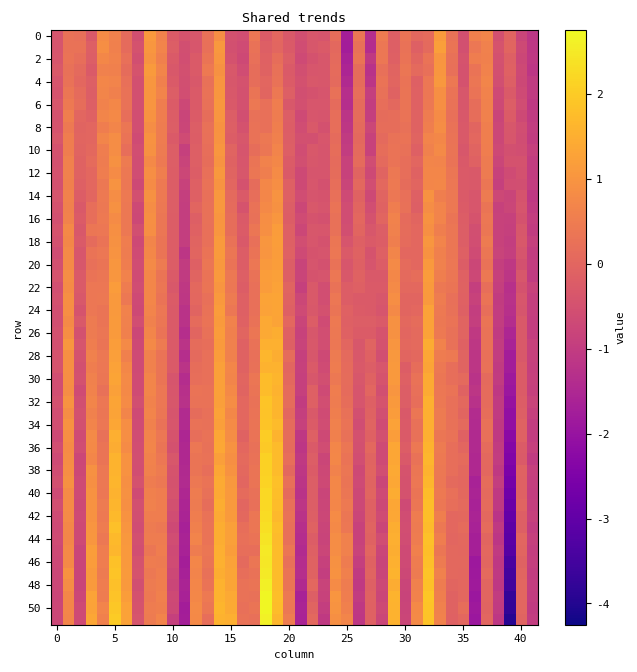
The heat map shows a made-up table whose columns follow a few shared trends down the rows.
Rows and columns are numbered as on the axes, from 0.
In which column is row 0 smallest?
25
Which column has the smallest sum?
39
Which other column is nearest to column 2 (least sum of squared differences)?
28
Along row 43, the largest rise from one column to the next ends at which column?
40
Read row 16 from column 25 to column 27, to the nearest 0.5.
-0.5 0 -0.5
